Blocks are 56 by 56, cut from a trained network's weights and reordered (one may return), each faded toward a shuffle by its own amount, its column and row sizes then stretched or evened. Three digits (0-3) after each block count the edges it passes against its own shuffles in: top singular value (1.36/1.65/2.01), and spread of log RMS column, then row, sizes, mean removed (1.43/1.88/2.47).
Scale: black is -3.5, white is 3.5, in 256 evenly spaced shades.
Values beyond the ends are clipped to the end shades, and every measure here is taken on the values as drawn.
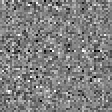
0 2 2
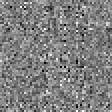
0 2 2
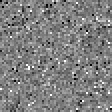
0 0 0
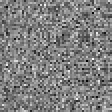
2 1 0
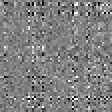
3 3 2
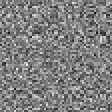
3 0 2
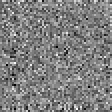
2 1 1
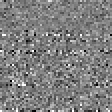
0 1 3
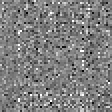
1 2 1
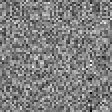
3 0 0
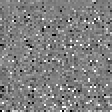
0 0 3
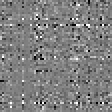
1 3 3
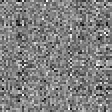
3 2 1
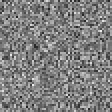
3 0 0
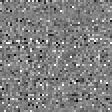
1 0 3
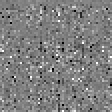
0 2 2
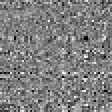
3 2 2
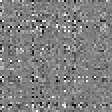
1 3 3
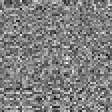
3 0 2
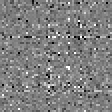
1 2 2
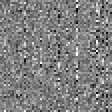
2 3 0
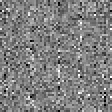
1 2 0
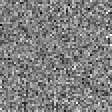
0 1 0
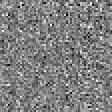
0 2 0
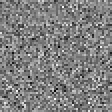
0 0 1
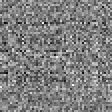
3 0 2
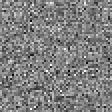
2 0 0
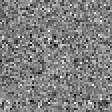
1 1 2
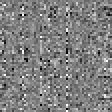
2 3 2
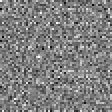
3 0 2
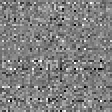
1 1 3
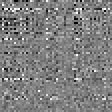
3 2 3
